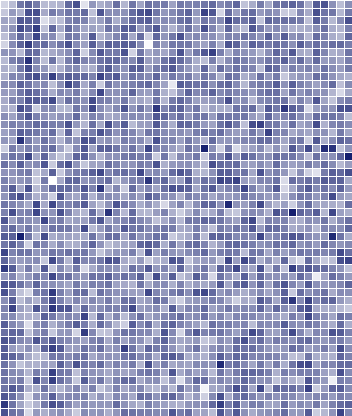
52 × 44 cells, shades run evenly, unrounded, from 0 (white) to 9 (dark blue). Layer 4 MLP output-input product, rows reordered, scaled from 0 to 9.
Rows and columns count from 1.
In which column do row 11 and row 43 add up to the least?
22
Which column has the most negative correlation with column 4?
1
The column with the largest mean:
29
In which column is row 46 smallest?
3
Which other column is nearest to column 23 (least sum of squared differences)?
10
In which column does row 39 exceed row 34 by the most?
7
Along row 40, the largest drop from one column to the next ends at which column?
12
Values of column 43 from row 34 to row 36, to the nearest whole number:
4 5 5
